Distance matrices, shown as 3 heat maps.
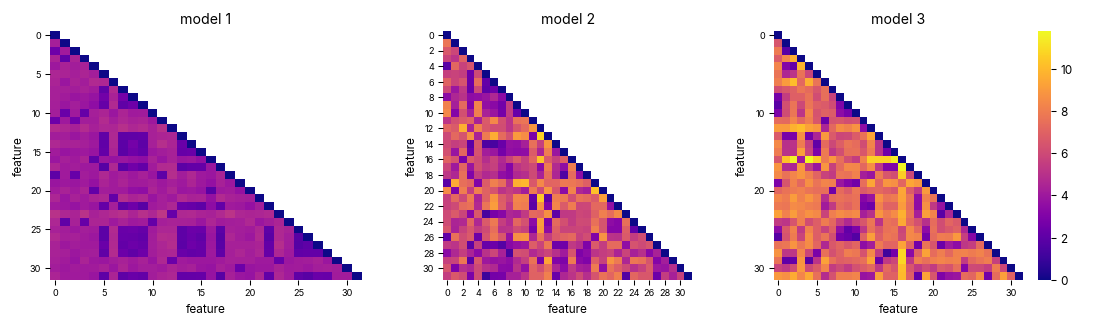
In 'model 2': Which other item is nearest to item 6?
14
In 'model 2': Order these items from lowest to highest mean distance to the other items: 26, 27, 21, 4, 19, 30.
27, 30, 4, 26, 21, 19
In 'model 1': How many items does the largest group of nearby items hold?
14
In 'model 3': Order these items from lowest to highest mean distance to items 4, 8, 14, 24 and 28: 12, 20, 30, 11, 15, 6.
15, 30, 11, 20, 6, 12
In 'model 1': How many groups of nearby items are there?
7
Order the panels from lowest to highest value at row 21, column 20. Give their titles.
model 1, model 3, model 2
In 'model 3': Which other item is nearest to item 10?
26
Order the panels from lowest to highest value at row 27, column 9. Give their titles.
model 1, model 2, model 3
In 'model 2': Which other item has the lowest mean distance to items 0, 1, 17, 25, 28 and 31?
8
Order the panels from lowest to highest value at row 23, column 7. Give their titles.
model 2, model 1, model 3
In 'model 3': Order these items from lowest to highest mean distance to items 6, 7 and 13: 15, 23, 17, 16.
15, 17, 23, 16
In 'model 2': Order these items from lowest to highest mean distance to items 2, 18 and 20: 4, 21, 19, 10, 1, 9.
1, 10, 9, 4, 21, 19
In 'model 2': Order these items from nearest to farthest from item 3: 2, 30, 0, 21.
30, 0, 2, 21
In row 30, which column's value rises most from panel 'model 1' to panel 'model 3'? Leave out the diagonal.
16
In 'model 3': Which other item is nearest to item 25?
9
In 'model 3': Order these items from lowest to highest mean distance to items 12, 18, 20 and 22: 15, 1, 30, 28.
30, 15, 28, 1
